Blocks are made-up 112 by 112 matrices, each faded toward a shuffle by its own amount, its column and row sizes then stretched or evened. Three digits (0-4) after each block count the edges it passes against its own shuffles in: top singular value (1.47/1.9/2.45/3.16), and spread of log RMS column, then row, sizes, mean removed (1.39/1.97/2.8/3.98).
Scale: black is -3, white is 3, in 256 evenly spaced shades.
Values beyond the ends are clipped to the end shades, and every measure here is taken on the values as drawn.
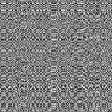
4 0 4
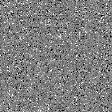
1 2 1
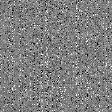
0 3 0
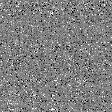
0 1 2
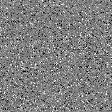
1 1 1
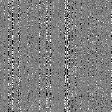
3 4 0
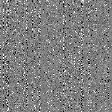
1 3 0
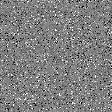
1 1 2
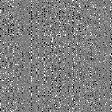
2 4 1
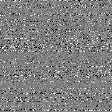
0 0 4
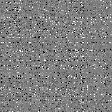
2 2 3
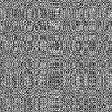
4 2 1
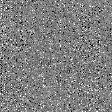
0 2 0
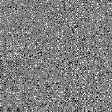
2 2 0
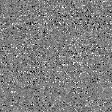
0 1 3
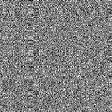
3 0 2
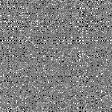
2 2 3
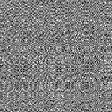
4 0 1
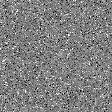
0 1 0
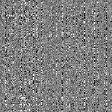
2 4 1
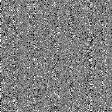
1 3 0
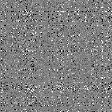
1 3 3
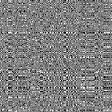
4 2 3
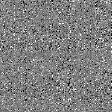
1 3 2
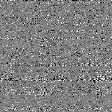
1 1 3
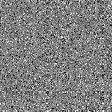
2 1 0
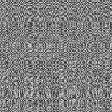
4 2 3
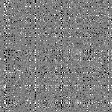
3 3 3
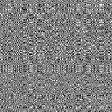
4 0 3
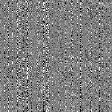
3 4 1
